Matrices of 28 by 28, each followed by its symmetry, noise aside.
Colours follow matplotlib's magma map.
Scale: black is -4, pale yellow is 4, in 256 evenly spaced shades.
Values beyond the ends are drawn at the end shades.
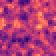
antisymmetric.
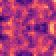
mirrored top to bottom.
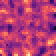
antisymmetric.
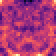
mirrored left to right.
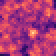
symmetric.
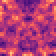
mirrored left to right.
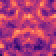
mirrored left to right.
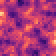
same after a half turn.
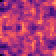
mirrored top to bottom.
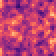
mirrored top to bottom.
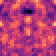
mirrored left to right.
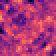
symmetric.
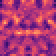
mirrored left to right.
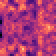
mirrored top to bottom.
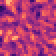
antisymmetric.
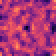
mirrored top to bottom.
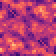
same after a half turn.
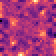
same after a half turn.
